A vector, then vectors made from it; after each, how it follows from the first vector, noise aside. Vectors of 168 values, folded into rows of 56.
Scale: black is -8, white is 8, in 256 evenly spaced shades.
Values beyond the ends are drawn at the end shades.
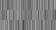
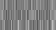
wrapped around, negated.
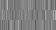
negated, partly zeroed.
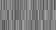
negated.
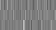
negated, partly zeroed.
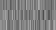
wrapped around, negated.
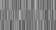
wrapped around, negated.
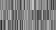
reversed, negated, scaled up.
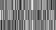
reversed, negated, scaled up.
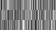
negated, scaled up.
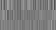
negated, partly zeroed.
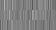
wrapped around, partly zeroed.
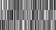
negated, scaled up.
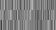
reversed, negated.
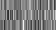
negated, scaled up.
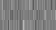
negated, partly zeroed.
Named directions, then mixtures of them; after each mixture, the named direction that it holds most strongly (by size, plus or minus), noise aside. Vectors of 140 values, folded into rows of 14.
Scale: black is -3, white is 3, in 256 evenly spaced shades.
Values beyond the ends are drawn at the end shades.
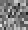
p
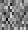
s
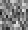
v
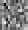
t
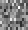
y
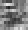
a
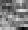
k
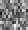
v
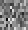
p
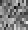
p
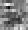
a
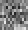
p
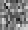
t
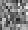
t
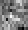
k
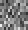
p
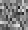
v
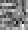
a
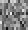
v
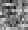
a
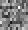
y
